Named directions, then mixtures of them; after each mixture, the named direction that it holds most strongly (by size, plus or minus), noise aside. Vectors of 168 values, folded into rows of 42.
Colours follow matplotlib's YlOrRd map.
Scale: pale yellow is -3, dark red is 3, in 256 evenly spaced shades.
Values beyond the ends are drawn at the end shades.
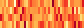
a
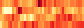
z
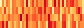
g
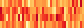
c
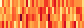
g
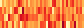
g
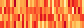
a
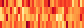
c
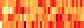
z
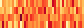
g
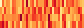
g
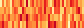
g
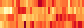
z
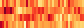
z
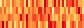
g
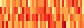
g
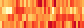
z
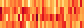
c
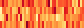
c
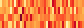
a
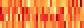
c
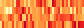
a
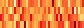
a
